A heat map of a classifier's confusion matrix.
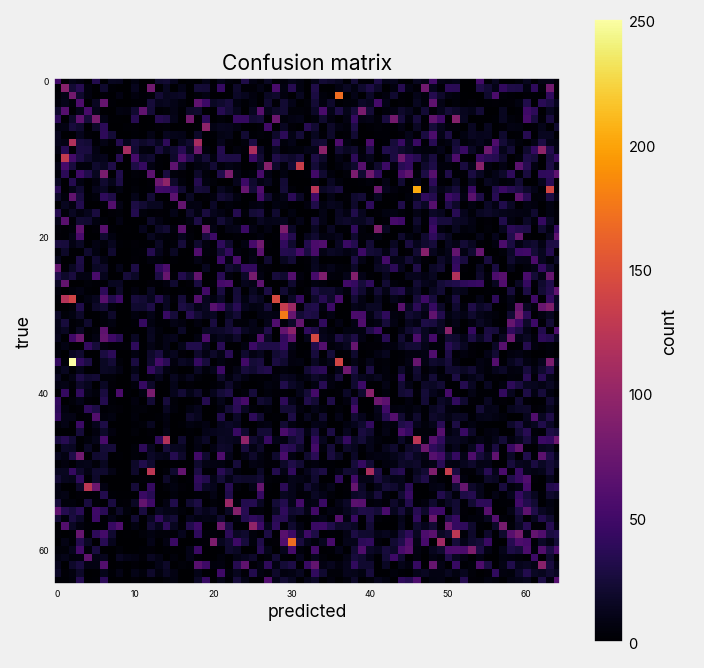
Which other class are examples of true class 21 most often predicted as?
26
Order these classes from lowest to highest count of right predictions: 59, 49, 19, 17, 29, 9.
17, 49, 59, 19, 9, 29
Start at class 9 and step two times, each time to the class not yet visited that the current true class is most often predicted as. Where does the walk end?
51
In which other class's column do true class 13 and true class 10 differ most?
1
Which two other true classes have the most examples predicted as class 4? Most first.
52, 61
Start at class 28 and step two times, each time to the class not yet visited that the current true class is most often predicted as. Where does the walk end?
36
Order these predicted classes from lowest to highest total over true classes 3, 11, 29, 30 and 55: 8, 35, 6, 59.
8, 35, 6, 59
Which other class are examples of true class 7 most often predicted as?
48
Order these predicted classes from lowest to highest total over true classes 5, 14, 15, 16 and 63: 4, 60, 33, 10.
4, 10, 60, 33
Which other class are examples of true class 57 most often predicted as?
25
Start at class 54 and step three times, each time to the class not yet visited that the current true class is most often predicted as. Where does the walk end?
59
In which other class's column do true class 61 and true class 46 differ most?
14
